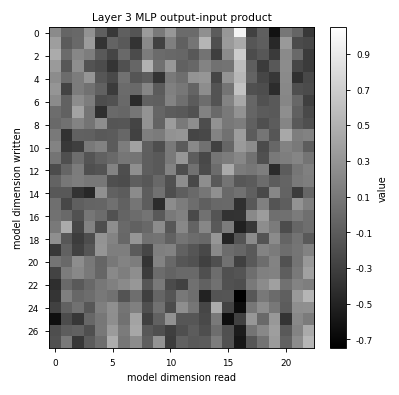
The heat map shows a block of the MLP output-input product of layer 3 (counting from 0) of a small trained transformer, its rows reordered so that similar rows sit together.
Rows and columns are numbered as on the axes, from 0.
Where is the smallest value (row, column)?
23, 16
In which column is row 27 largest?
22
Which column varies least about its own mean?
6
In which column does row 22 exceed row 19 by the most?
7
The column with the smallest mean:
1
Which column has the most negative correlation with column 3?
14
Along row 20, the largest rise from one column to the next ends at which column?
9
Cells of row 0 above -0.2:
19
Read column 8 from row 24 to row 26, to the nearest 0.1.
-0.2 -0.3 -0.1
